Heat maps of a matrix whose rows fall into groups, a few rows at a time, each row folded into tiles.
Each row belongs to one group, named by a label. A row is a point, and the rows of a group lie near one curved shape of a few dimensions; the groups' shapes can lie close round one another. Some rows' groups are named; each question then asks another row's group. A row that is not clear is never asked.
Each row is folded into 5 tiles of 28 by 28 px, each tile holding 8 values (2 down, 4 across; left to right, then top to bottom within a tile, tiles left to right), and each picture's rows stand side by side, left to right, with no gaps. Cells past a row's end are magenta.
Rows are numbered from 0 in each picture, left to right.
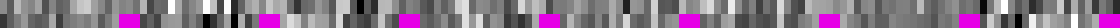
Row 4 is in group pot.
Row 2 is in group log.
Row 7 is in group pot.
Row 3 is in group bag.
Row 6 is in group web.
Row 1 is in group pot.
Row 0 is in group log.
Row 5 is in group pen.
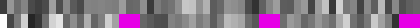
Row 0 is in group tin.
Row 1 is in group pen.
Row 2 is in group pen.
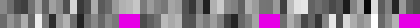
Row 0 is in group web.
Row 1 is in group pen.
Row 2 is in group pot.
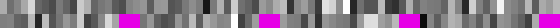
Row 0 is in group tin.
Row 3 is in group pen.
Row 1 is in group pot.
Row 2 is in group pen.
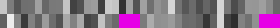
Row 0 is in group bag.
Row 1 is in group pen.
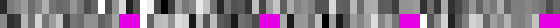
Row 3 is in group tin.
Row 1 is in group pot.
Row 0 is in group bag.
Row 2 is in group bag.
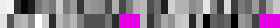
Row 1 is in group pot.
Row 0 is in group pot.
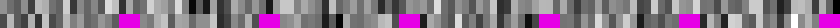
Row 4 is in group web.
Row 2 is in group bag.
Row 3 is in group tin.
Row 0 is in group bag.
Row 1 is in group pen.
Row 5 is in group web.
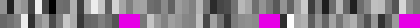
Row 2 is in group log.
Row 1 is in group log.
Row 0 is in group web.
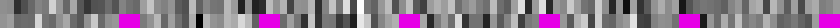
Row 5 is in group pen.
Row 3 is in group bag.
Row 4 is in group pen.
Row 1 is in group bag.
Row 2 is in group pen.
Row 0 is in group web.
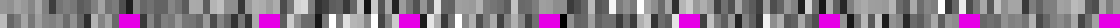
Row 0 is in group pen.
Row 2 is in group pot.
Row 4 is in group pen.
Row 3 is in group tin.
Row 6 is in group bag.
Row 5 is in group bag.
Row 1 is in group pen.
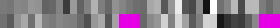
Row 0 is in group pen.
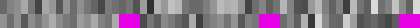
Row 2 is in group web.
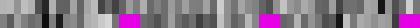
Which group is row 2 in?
bag
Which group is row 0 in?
bag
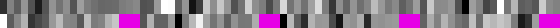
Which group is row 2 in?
tin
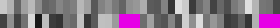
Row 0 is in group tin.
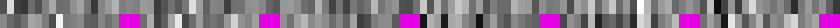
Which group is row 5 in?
web
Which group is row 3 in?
tin
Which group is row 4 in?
pen
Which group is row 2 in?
pen
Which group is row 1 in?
web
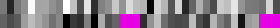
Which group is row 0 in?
pot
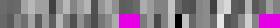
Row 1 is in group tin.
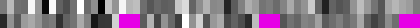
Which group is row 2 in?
pen
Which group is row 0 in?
pen
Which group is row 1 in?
bag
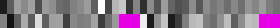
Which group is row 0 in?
bag
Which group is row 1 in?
tin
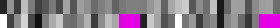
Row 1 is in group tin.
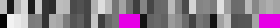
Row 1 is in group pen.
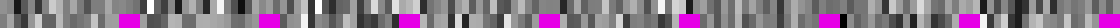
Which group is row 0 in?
web
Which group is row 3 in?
tin
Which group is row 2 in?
web
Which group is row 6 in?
pen
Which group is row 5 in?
web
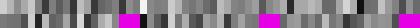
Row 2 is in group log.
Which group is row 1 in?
tin
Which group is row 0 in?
tin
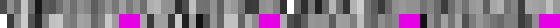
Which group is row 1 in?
bag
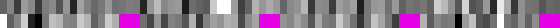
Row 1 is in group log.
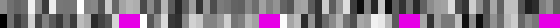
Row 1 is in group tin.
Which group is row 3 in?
bag
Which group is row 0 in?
pen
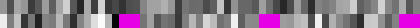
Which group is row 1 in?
pot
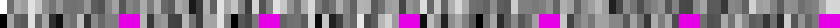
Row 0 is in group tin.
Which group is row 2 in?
tin
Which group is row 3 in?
tin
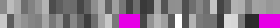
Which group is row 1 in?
tin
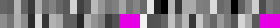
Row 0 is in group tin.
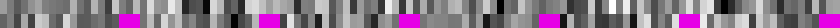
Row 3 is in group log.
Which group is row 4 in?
pen
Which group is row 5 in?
pot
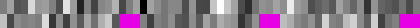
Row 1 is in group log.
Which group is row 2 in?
pot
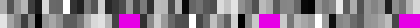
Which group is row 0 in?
pen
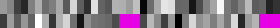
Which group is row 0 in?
web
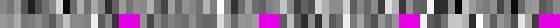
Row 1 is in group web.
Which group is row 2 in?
bag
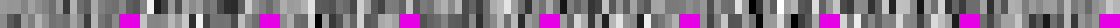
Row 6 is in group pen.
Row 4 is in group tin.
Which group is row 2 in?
tin
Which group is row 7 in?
pot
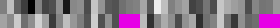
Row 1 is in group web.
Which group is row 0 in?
pot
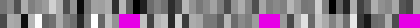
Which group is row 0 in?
web
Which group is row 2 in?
pen
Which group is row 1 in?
tin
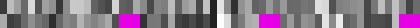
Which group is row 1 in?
pen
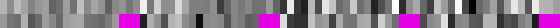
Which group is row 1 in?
tin
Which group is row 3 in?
web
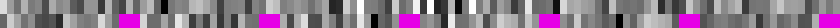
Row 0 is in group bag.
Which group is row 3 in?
web
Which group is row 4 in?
bag
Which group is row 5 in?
log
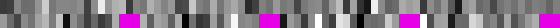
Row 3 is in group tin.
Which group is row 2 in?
web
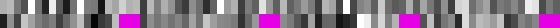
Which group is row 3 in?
bag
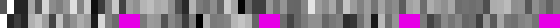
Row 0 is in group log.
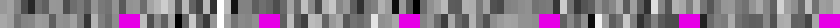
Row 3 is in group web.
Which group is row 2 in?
web
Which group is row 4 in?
web
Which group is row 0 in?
pot
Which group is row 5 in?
pen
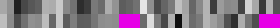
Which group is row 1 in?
bag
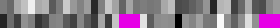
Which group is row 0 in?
pot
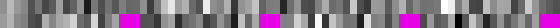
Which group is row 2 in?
tin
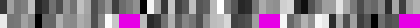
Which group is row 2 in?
pot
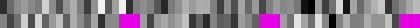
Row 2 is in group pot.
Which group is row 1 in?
pot
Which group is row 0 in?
bag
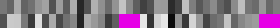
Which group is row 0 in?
tin
